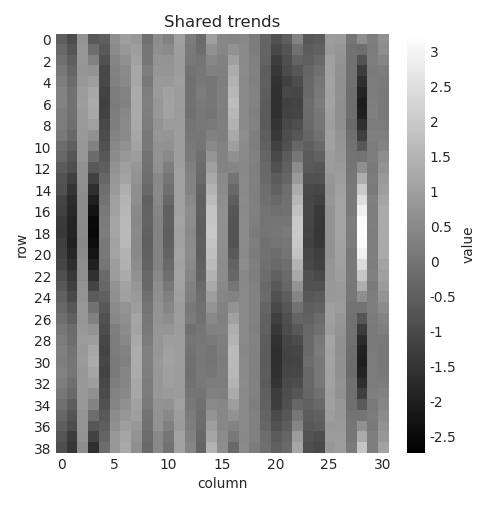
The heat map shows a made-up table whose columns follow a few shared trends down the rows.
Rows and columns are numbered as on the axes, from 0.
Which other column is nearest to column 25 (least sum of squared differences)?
7
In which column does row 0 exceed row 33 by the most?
28
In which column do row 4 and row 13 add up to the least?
20
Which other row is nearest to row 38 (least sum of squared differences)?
22
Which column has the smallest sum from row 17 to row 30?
1
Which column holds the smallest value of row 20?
3
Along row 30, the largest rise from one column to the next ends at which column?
29
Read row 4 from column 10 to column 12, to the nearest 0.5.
1 1 0
